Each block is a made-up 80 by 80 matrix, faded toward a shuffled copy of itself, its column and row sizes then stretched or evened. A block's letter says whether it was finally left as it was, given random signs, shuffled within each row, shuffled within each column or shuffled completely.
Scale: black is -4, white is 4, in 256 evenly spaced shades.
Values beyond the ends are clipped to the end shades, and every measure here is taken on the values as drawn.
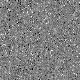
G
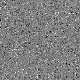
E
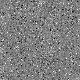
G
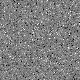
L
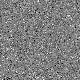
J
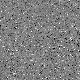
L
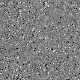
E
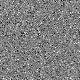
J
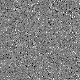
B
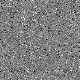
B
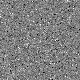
L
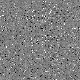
E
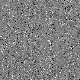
G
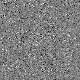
B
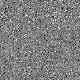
E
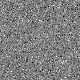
J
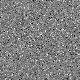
J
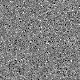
B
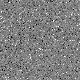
J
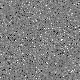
L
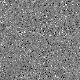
B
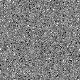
B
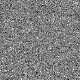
B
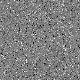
G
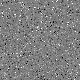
L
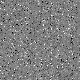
G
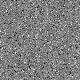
L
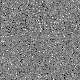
J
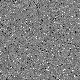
L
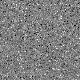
J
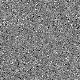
B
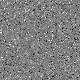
L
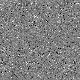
J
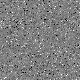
J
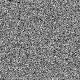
G
